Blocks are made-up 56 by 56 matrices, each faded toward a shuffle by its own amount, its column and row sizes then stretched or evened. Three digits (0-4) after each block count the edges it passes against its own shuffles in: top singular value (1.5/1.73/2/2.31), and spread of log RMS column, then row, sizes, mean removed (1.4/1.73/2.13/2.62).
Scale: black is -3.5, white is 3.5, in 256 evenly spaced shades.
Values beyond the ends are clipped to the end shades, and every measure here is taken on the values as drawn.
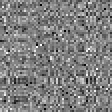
4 2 1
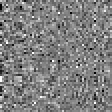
3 3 1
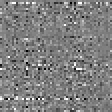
1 3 4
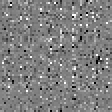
1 3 1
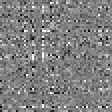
2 3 4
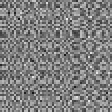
4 0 0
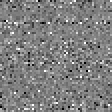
0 0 3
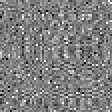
4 0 0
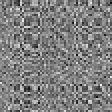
4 3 2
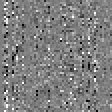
0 4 0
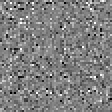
2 2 2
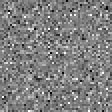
2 0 1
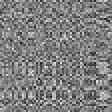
4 2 3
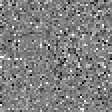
0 1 1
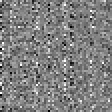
1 4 0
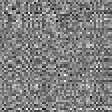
4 1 4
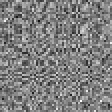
4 2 0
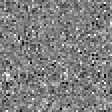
1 1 0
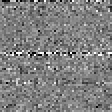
2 0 4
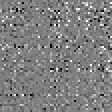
2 2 3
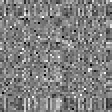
4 1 0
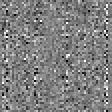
3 4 0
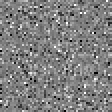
2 2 0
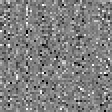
2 3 0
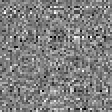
3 0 3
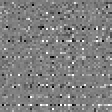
2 2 4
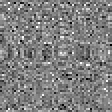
3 0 2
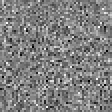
3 0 1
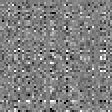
4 4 3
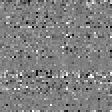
0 1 4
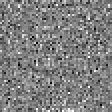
2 1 0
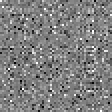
3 1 1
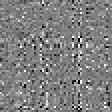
3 4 3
